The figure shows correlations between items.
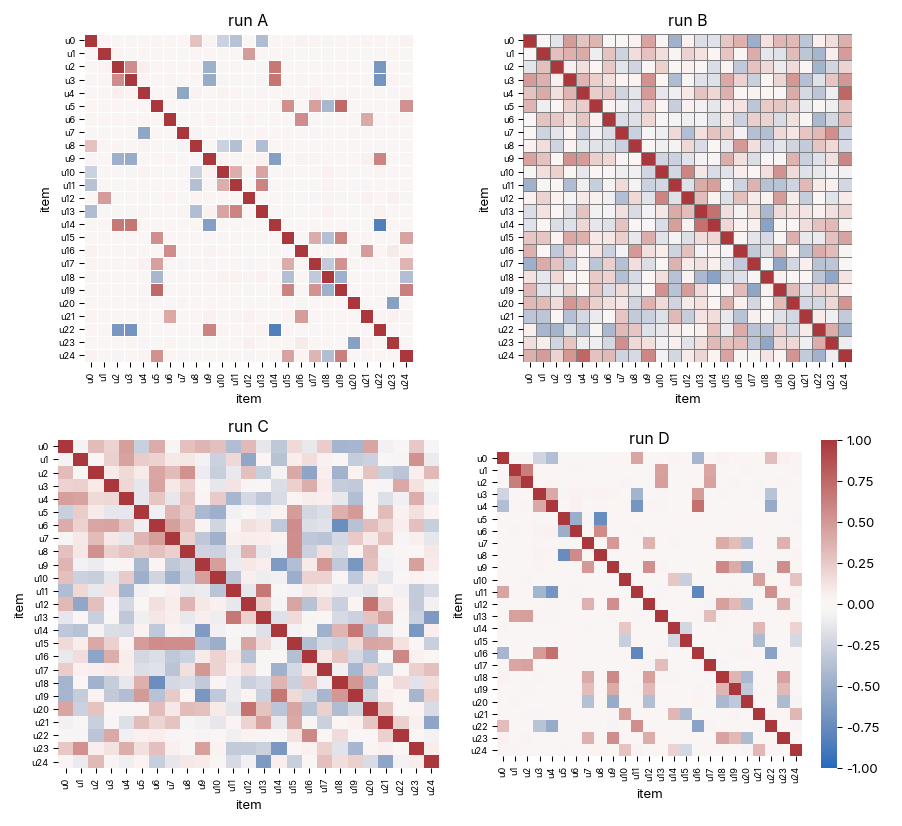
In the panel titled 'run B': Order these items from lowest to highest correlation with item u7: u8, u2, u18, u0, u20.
u18, u8, u2, u0, u20
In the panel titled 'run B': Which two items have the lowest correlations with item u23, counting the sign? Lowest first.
u18, u17
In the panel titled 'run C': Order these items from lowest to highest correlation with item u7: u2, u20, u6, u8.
u20, u8, u2, u6
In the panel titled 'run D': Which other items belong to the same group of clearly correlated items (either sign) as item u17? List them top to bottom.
u1, u2, u13
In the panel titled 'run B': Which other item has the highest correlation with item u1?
u24
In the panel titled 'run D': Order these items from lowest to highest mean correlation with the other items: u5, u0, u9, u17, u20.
u20, u5, u0, u17, u9
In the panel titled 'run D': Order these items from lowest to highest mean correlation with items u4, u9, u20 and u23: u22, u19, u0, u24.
u22, u0, u24, u19
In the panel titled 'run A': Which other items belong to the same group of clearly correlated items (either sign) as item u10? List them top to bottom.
u0, u8, u11, u13
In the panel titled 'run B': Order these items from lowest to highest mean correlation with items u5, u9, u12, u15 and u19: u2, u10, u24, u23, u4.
u2, u23, u10, u4, u24
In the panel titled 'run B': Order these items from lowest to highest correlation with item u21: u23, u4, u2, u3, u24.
u3, u24, u4, u23, u2
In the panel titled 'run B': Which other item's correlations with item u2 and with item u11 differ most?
u14
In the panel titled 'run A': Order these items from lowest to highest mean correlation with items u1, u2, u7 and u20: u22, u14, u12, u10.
u22, u10, u12, u14
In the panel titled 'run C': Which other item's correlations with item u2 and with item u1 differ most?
u12
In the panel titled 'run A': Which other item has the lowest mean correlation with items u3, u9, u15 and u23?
u20
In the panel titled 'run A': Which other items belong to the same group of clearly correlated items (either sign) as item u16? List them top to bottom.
u6, u21
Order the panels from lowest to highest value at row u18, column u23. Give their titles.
run B, run C, run A, run D
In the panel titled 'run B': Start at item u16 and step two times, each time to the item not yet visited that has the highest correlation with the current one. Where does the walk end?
u22
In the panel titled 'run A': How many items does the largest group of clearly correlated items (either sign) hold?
6
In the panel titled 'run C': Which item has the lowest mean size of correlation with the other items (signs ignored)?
u22
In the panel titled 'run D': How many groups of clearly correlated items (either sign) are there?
5
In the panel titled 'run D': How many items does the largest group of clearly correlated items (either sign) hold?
7
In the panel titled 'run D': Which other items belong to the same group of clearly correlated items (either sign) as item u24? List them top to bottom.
u10, u14, u15, u21
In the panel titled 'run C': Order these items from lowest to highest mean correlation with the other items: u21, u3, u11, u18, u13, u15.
u18, u11, u13, u21, u3, u15
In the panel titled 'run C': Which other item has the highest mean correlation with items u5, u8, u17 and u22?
u15
